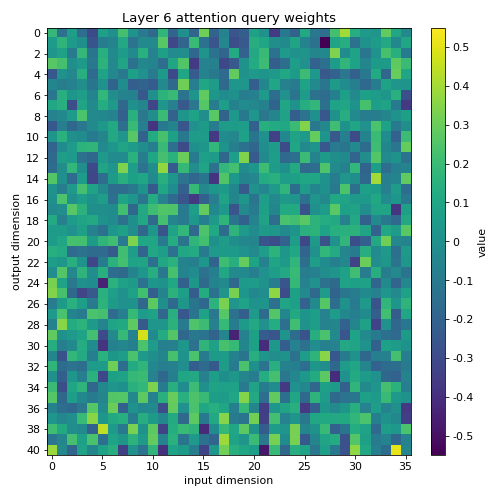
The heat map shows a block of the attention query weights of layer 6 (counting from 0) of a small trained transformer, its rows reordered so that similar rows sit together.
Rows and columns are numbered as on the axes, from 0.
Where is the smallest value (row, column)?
1, 27
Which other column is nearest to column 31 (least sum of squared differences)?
20
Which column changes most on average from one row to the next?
22
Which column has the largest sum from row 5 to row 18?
11
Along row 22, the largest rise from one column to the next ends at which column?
31
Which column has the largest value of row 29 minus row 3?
9
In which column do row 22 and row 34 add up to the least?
4
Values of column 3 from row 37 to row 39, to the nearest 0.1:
0.2 0 0.1
